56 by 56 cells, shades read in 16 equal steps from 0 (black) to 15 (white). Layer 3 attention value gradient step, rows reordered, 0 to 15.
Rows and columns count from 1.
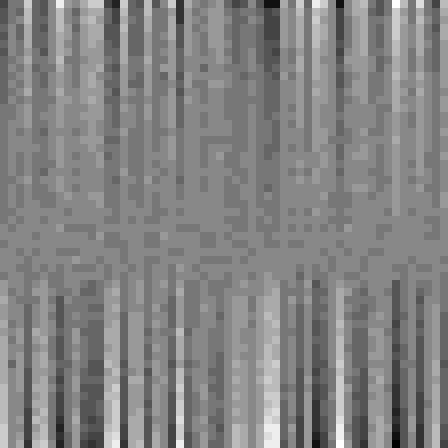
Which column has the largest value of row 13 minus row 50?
50
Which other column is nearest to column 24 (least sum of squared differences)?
36
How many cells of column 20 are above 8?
12
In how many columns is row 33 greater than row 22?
21
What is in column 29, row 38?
8
